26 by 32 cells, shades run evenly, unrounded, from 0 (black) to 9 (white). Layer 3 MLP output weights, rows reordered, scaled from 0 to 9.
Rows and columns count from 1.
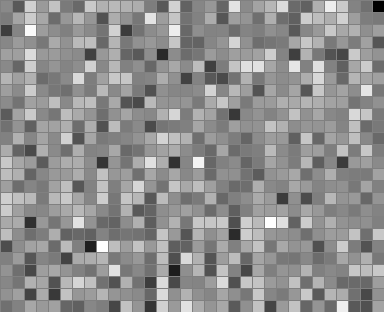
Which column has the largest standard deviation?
3
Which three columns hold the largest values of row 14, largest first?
17, 13, 1
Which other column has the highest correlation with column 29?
4
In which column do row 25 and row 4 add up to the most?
26
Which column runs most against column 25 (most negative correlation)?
23
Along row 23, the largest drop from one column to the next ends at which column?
15
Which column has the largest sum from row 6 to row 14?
31
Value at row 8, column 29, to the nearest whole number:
6
